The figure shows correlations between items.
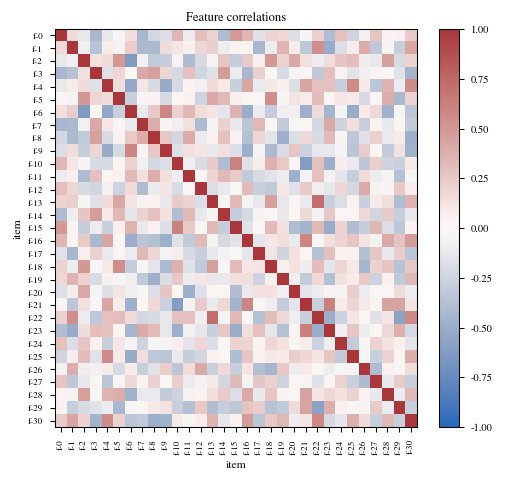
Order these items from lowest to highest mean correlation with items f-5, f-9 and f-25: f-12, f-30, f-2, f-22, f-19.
f-12, f-19, f-30, f-22, f-2
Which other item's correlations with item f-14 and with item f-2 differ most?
f-11
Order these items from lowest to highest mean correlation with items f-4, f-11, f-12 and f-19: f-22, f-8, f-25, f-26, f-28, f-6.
f-8, f-6, f-25, f-28, f-22, f-26
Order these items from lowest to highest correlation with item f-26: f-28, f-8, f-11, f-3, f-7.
f-7, f-8, f-3, f-28, f-11
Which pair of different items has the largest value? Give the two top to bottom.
f-13, f-22
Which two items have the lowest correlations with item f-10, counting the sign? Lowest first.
f-21, f-23
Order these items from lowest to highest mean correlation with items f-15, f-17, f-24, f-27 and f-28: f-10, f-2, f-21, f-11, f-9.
f-9, f-11, f-21, f-2, f-10
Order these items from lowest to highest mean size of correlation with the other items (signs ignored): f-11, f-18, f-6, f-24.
f-24, f-11, f-18, f-6
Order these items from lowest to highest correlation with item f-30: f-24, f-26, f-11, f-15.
f-24, f-11, f-15, f-26
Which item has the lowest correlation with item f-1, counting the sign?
f-23
